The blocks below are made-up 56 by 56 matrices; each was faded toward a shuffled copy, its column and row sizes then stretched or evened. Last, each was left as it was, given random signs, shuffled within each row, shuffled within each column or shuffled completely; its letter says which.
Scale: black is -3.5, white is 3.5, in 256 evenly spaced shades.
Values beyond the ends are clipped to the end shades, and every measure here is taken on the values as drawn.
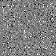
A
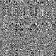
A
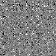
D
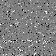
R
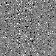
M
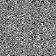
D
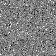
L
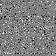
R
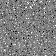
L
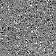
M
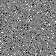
L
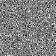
D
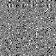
A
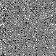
D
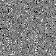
M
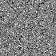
L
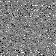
R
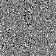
M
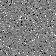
L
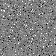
L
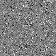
M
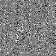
D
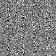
M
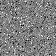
L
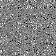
D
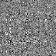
D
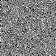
M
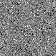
L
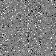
M
